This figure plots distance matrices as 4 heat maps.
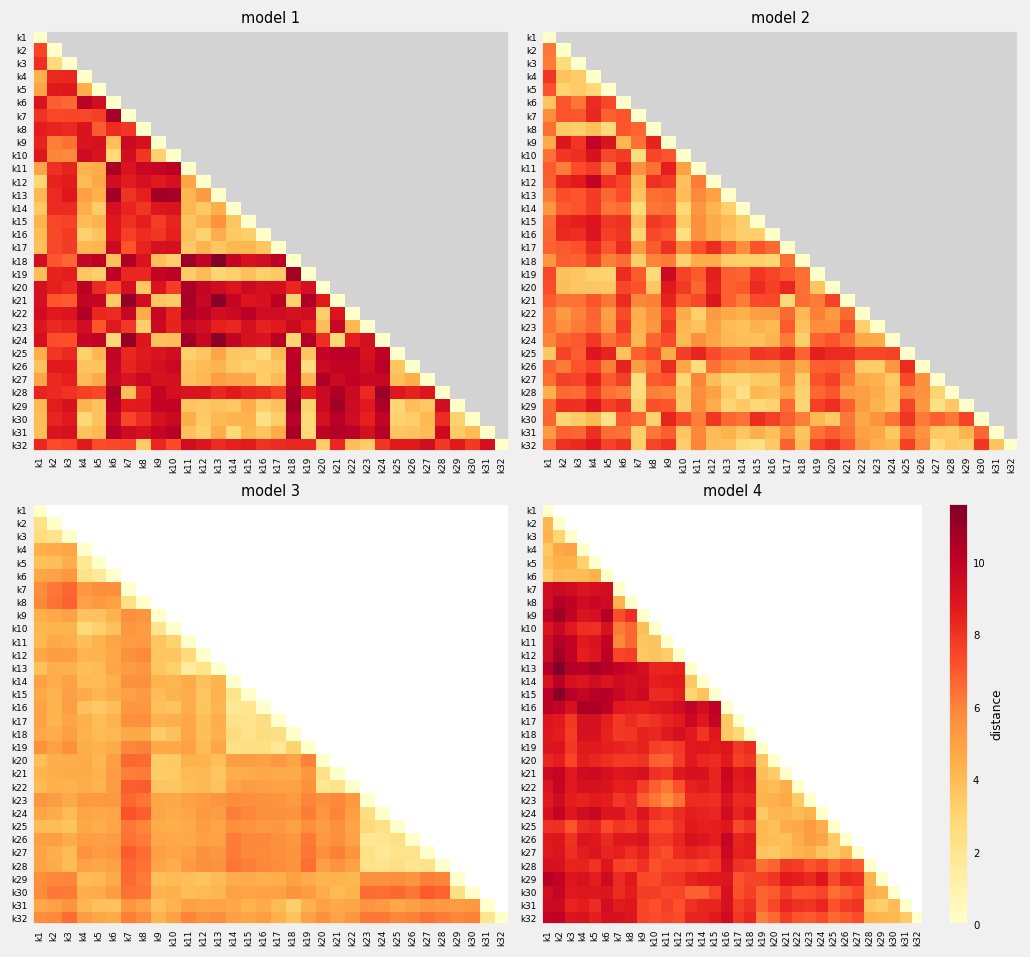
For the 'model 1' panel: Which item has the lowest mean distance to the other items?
k16
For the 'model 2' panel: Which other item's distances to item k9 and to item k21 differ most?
k17
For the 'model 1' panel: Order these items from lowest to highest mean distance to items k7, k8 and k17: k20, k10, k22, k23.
k23, k20, k22, k10
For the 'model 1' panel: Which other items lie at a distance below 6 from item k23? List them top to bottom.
k8, k20, k22, k32
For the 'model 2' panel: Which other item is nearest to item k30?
k5
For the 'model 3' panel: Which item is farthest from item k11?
k32
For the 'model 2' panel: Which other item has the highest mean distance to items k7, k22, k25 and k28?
k4
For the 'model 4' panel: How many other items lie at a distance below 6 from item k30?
4
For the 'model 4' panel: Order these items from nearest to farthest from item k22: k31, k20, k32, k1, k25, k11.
k20, k25, k11, k32, k31, k1
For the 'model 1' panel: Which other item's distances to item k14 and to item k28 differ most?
k31
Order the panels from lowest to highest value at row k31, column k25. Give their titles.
model 1, model 3, model 2, model 4
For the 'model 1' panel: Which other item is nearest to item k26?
k19
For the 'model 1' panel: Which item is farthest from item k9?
k13
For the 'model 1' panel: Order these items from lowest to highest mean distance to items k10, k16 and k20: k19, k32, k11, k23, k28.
k32, k23, k19, k11, k28
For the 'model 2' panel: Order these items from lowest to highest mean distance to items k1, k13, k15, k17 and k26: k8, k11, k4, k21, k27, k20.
k27, k11, k21, k8, k20, k4
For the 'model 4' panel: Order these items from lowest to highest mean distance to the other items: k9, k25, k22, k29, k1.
k25, k22, k29, k9, k1
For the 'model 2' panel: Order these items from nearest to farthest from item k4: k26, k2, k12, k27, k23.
k2, k23, k26, k27, k12
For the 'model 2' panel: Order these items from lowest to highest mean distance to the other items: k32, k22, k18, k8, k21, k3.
k18, k22, k32, k8, k3, k21
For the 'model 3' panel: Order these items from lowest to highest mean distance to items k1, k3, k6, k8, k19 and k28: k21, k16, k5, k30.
k5, k16, k21, k30
